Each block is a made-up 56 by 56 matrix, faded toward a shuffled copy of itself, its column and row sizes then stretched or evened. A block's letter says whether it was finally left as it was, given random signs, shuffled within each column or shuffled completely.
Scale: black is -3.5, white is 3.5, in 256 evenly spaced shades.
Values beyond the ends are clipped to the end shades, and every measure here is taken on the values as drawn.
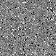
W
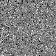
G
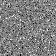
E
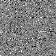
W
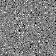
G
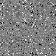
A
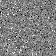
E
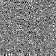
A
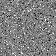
E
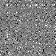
A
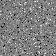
E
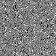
G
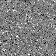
E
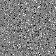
G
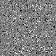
A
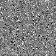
G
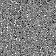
G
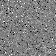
E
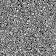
E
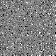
A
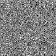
A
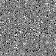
A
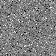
E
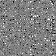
A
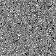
G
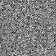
W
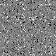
W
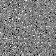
G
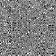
A
